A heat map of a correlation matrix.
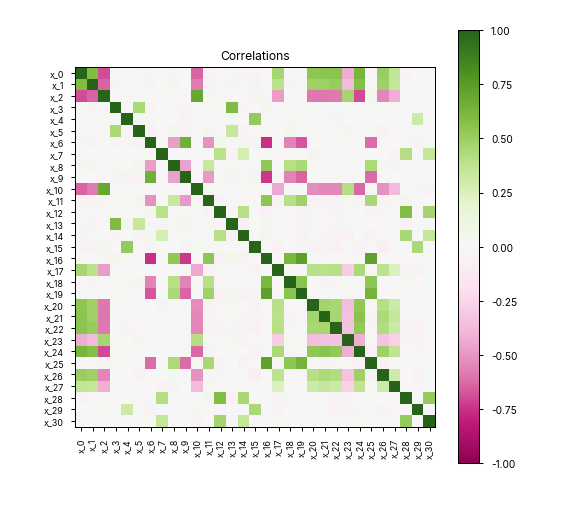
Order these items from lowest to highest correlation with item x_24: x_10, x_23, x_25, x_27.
x_10, x_23, x_25, x_27
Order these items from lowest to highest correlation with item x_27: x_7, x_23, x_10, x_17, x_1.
x_10, x_23, x_7, x_17, x_1
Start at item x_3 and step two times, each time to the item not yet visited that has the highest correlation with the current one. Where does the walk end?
x_5
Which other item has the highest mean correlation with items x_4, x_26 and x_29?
x_15
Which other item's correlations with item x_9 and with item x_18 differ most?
x_16
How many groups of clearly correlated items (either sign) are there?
5
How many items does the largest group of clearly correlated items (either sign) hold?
12
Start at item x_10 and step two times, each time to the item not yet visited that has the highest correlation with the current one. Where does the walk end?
x_23
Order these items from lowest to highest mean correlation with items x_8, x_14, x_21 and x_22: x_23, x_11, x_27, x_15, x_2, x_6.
x_2, x_23, x_6, x_15, x_11, x_27
